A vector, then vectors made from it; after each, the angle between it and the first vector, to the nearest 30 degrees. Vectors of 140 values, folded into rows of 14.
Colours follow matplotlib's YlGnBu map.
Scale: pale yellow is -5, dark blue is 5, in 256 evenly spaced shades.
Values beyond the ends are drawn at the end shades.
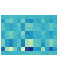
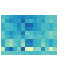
150 degrees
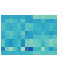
30 degrees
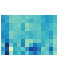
60 degrees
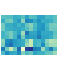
30 degrees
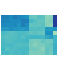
90 degrees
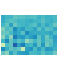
60 degrees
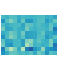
30 degrees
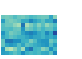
60 degrees
